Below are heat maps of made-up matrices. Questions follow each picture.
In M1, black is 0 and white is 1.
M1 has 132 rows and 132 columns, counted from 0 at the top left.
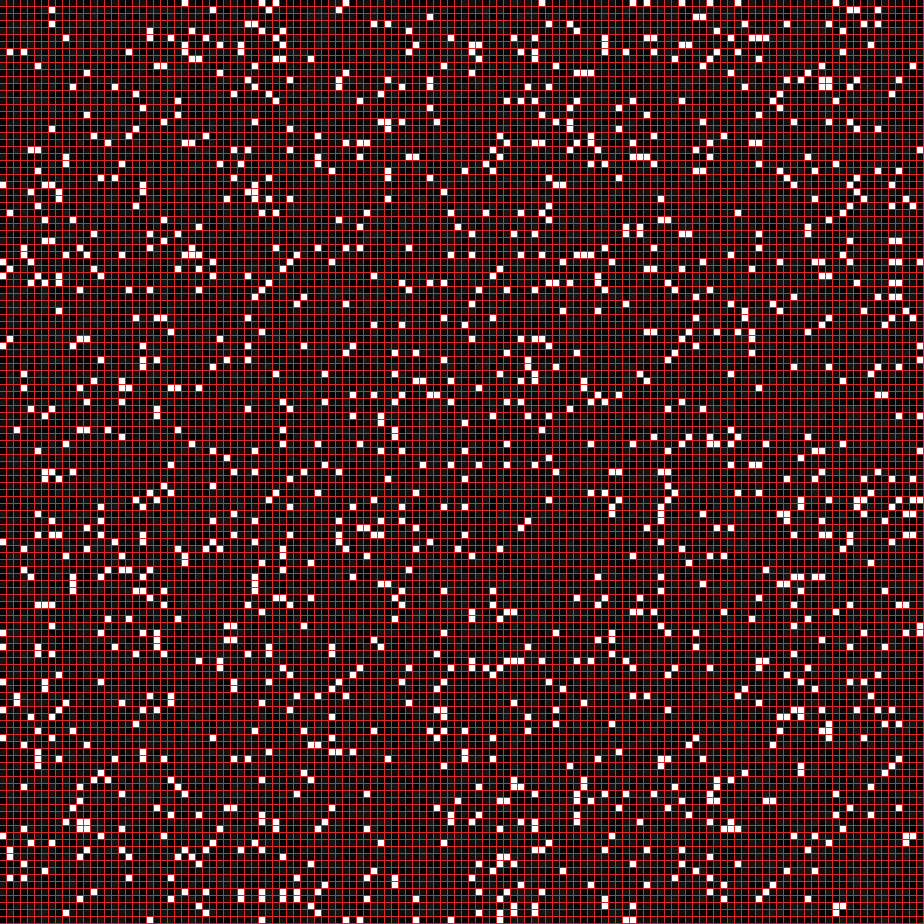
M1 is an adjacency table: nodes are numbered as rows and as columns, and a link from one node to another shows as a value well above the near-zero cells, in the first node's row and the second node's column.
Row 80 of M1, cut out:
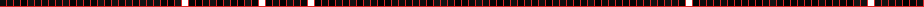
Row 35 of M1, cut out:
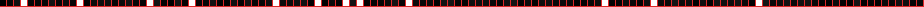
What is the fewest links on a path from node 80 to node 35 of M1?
4
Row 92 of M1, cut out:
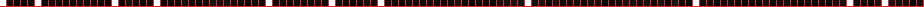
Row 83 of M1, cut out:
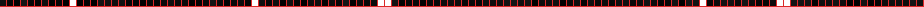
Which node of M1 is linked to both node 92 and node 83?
node 54
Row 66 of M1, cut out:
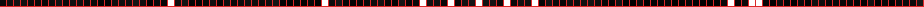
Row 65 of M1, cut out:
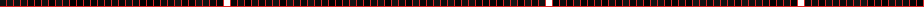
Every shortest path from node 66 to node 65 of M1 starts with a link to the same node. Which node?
node 72
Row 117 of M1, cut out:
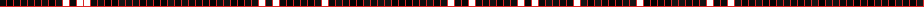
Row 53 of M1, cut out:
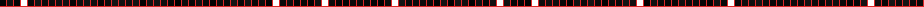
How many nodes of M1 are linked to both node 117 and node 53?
5
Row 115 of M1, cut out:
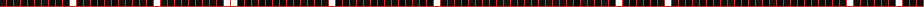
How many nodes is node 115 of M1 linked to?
10
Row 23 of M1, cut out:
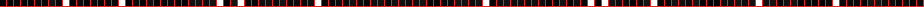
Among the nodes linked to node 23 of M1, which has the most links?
node 108
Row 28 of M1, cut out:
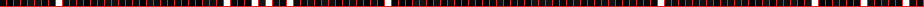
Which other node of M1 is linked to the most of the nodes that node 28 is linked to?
node 68
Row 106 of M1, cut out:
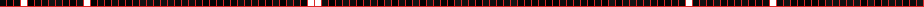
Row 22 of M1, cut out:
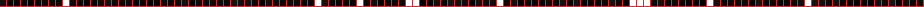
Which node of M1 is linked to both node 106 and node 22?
node 45
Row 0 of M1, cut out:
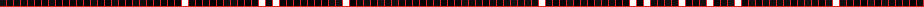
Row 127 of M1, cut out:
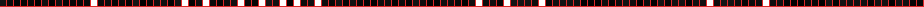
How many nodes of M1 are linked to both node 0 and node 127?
4
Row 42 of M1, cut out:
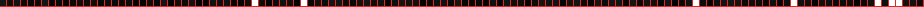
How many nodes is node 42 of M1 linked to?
7
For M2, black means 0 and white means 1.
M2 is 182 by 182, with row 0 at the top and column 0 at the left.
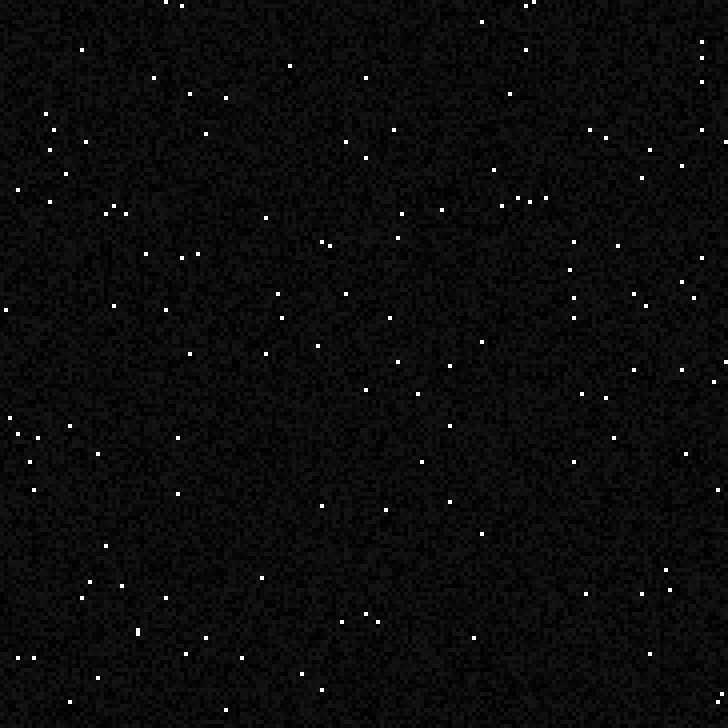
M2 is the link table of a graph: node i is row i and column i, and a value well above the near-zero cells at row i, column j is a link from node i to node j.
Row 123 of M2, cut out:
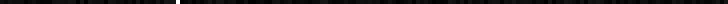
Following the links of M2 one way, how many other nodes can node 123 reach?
2
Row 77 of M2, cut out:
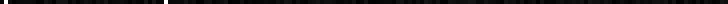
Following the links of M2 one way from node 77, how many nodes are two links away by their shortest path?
3
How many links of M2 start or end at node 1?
3
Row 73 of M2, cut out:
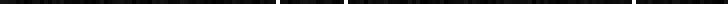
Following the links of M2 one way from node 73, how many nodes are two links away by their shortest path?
2
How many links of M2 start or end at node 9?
1
